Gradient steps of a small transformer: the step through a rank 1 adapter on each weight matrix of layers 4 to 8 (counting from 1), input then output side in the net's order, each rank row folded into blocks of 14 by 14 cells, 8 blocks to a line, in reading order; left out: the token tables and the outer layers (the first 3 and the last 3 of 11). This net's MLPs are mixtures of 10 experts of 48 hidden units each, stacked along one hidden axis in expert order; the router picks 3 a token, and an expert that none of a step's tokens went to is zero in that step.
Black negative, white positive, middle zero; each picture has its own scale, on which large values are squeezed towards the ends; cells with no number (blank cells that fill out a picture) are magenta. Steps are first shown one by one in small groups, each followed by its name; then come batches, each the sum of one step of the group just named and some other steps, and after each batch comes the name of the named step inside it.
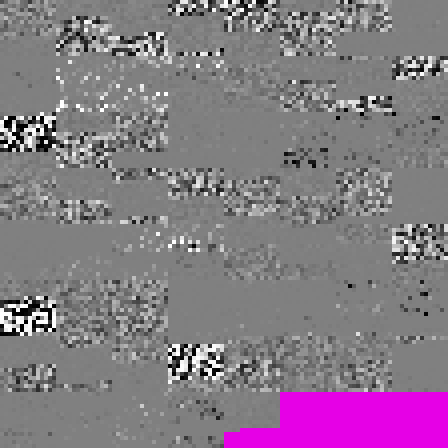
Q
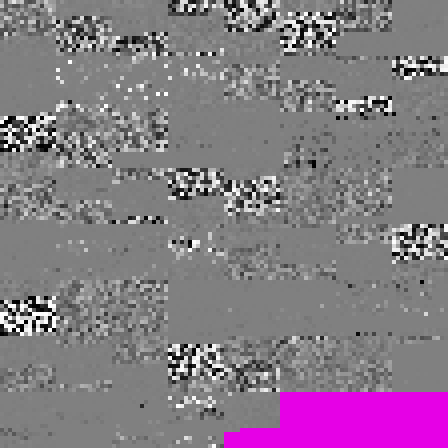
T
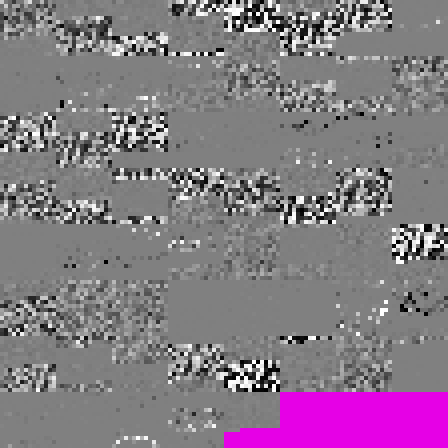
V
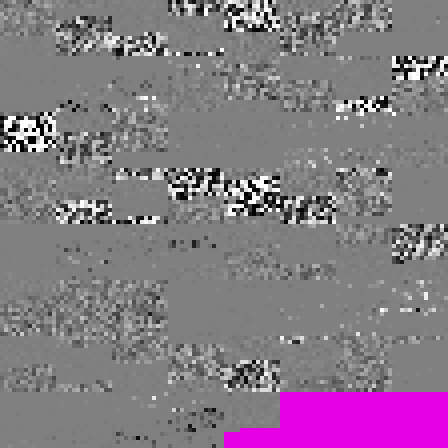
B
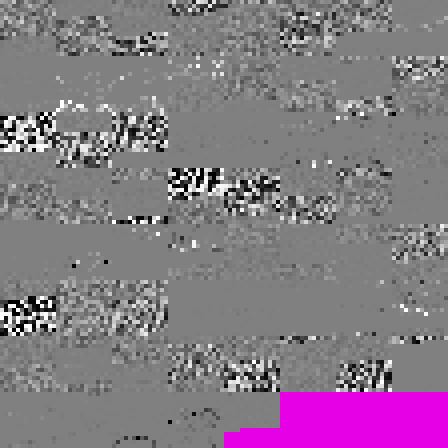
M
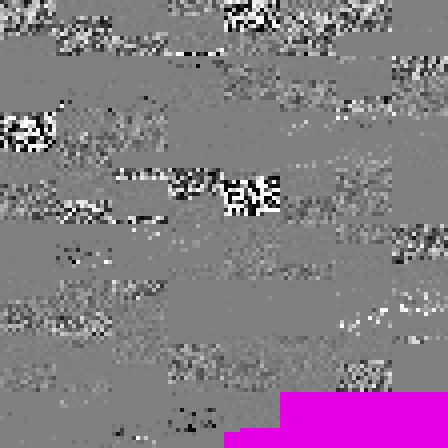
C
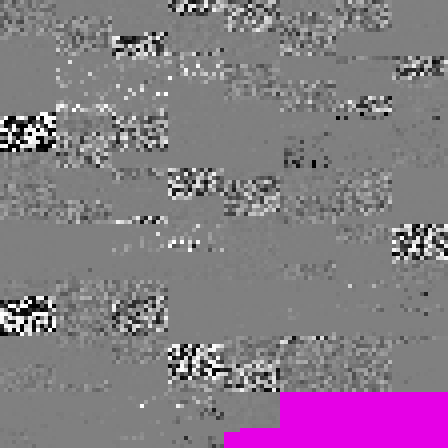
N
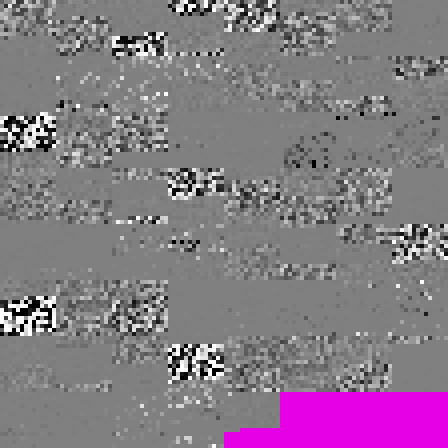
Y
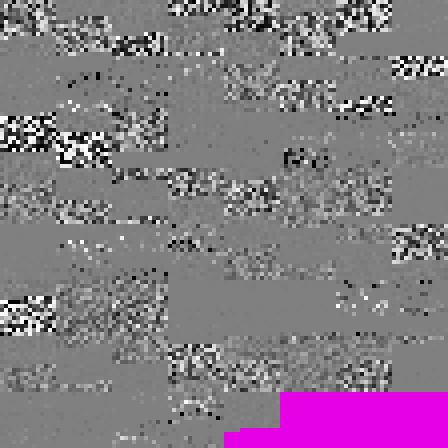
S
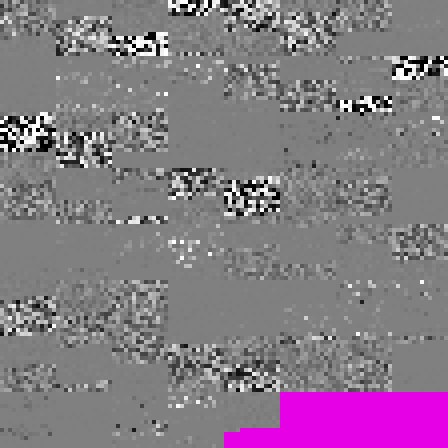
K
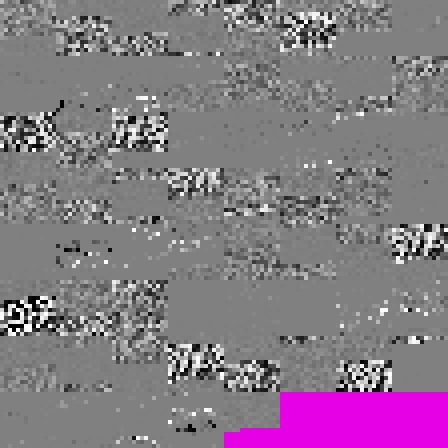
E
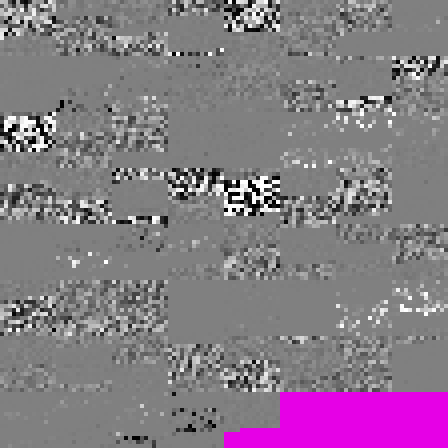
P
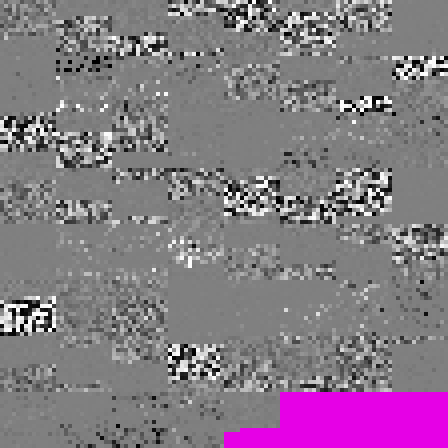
Q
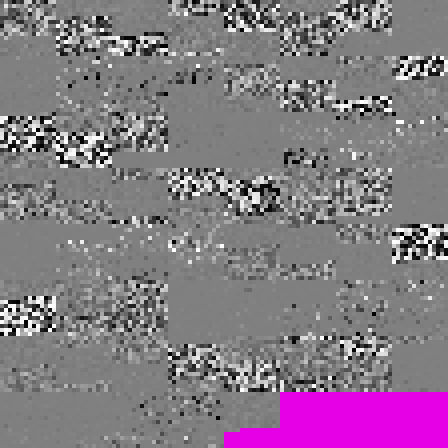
S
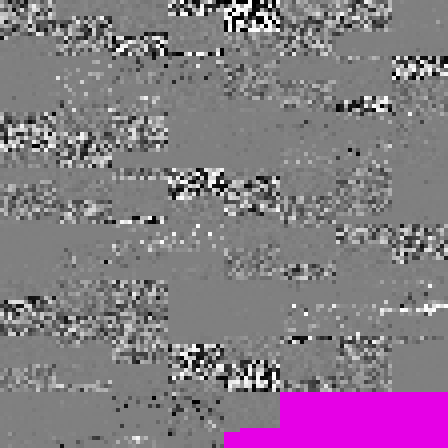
V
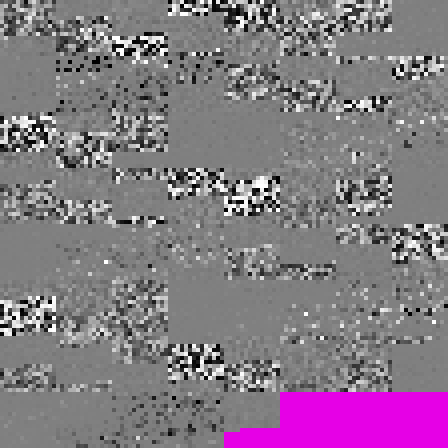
C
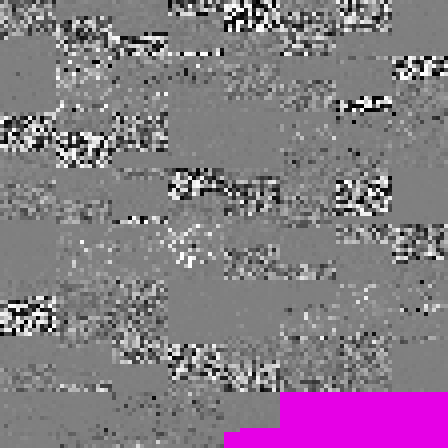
Q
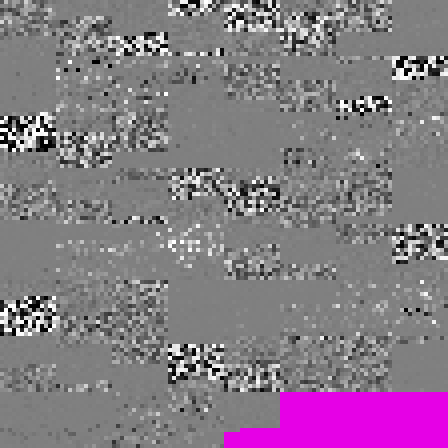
K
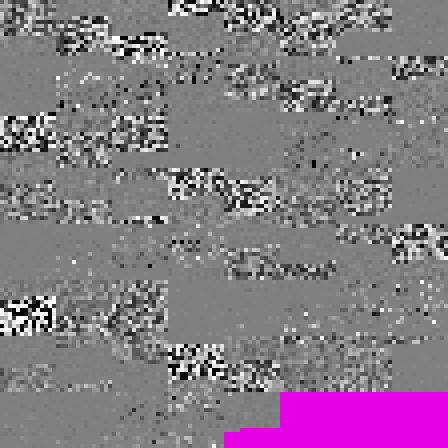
Y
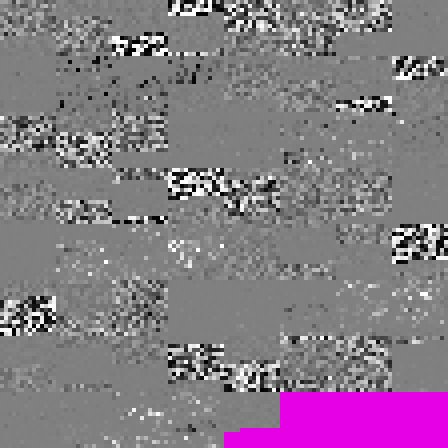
E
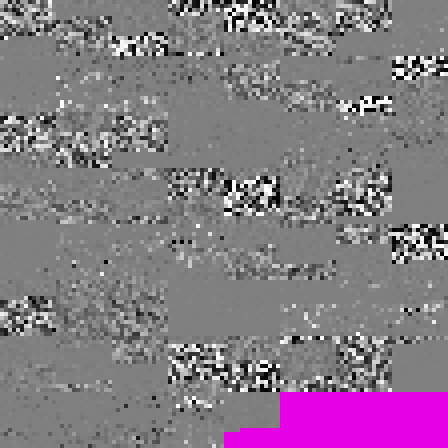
M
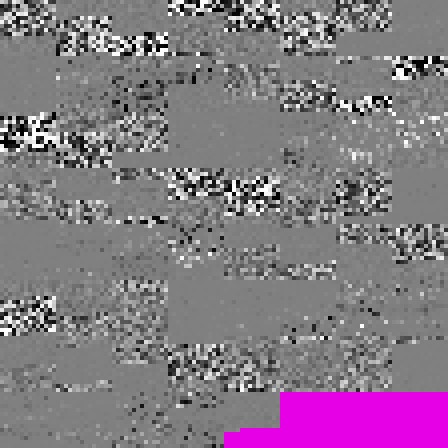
K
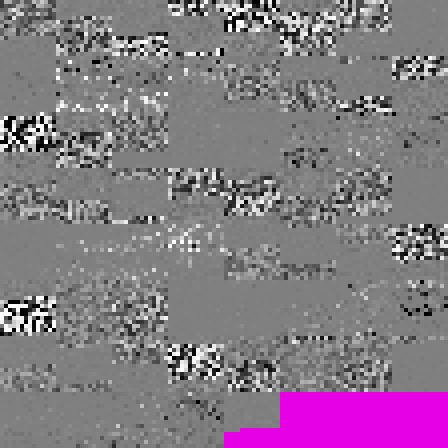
Q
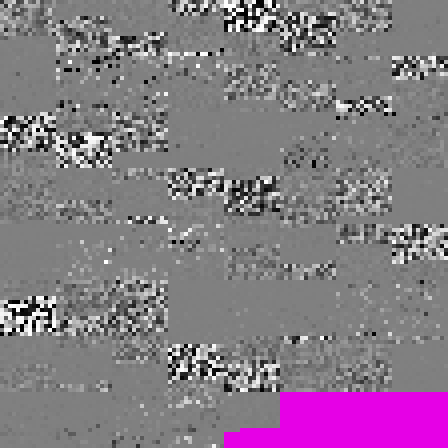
Y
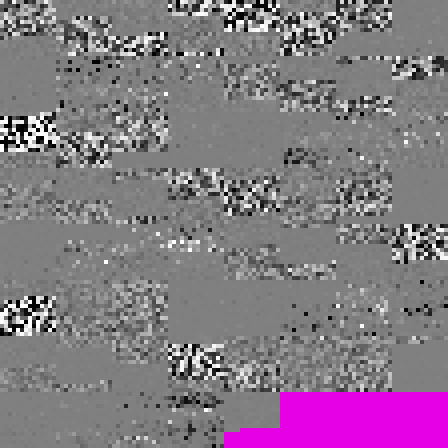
E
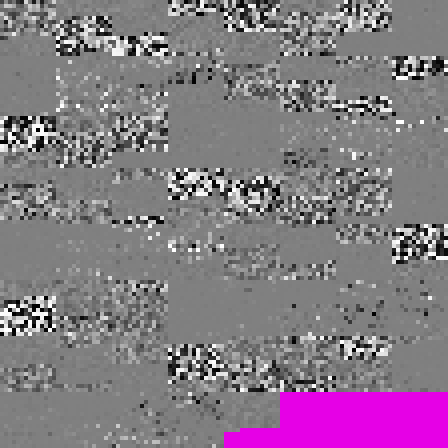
Q
